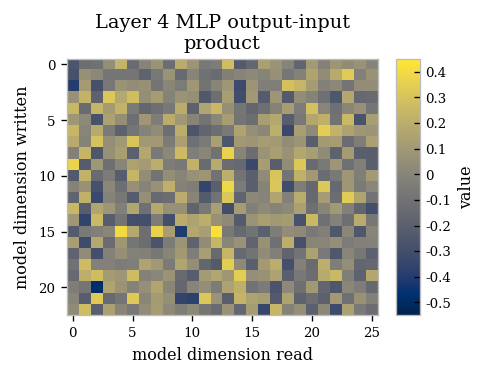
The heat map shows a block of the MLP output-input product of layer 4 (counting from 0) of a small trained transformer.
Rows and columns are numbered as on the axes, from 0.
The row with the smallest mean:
17
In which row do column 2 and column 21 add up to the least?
20
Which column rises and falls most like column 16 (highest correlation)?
22
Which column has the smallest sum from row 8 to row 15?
15
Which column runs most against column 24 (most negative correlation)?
8
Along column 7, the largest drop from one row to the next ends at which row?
16
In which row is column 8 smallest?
14
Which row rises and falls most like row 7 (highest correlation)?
13
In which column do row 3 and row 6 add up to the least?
18
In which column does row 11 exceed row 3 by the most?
21
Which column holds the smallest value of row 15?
9
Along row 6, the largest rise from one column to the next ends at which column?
19
